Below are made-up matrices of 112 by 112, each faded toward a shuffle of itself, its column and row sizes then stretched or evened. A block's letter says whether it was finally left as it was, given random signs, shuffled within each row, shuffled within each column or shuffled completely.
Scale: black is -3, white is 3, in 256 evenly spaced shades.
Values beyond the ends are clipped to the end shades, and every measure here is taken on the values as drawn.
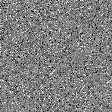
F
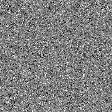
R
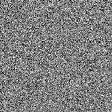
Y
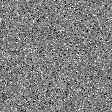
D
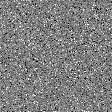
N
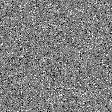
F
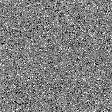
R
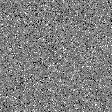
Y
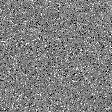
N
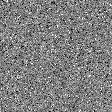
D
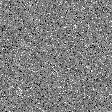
D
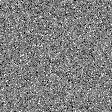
D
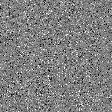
Y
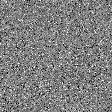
N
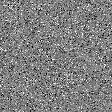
N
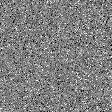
F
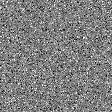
N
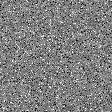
D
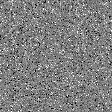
F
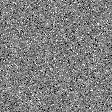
D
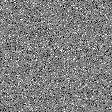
N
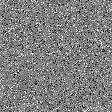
N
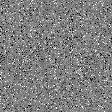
Y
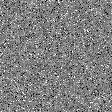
D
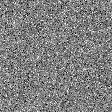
D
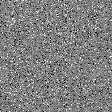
F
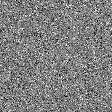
F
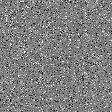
Y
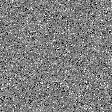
N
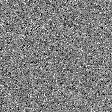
N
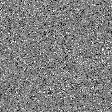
R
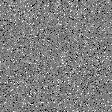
R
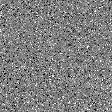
R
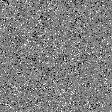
R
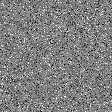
D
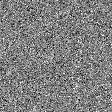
D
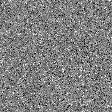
F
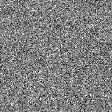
Y
